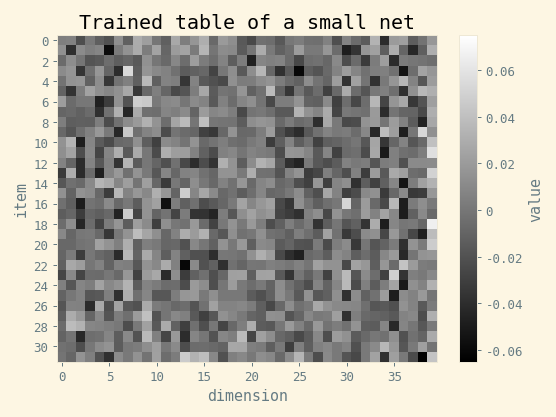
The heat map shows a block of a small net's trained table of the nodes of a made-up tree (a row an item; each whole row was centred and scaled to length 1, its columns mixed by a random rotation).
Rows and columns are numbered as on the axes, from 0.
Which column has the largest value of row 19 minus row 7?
7
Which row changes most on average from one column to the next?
23
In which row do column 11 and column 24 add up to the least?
16
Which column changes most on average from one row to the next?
36
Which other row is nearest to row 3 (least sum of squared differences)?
21
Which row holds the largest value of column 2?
28
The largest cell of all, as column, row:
39, 18
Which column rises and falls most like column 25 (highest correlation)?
6
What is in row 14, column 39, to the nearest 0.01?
0.03
